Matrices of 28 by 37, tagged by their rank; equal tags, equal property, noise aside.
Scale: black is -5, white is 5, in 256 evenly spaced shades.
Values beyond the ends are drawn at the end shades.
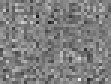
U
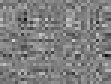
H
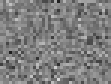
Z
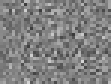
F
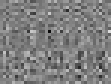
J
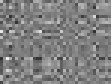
J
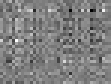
J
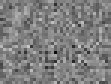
U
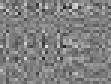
H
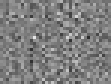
U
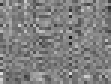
U
